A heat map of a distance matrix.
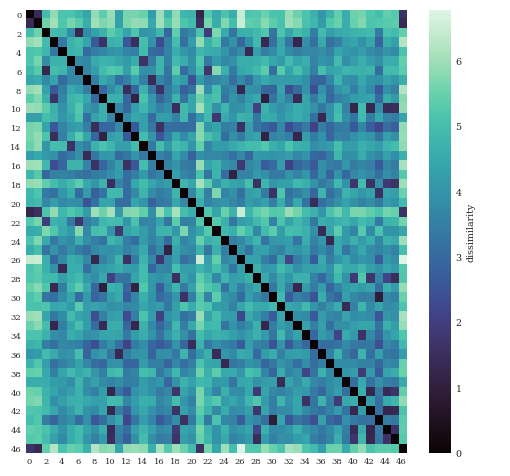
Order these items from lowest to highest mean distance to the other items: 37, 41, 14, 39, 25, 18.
37, 25, 39, 18, 41, 14
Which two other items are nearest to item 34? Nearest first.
41, 38
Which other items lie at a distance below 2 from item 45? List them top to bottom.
10, 18, 28, 40, 42, 44
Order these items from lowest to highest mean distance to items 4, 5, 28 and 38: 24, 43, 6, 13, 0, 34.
43, 34, 13, 24, 6, 0
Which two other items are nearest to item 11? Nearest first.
36, 23
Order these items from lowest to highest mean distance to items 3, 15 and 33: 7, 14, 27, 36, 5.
7, 27, 36, 5, 14
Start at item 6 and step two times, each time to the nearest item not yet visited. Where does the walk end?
22
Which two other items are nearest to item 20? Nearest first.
35, 7
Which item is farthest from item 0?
26
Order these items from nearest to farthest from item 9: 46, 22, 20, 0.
20, 22, 0, 46
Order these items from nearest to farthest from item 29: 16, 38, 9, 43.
9, 16, 43, 38
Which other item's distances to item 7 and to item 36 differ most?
23
